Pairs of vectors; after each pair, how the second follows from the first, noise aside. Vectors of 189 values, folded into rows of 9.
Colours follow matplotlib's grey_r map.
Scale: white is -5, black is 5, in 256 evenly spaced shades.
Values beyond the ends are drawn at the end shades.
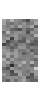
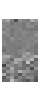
reversed, negated, partly zeroed.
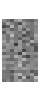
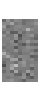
reversed, negated, partly zeroed.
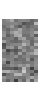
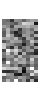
negated, scaled up.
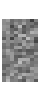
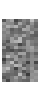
reversed.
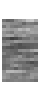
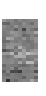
reversed, negated, partly zeroed.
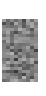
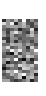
negated, scaled up.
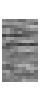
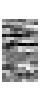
scaled up.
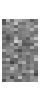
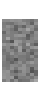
wrapped around, negated, shrunk.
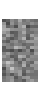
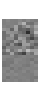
reversed, negated, partly zeroed.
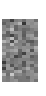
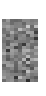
reversed.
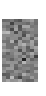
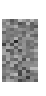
reversed.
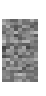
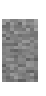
wrapped around, negated, shrunk.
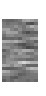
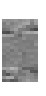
reversed, negated, partly zeroed.
